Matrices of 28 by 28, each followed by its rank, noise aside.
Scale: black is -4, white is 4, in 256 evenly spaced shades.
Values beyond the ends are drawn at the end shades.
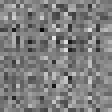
four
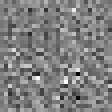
six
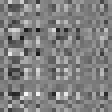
two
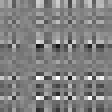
one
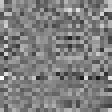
four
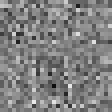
six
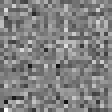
six
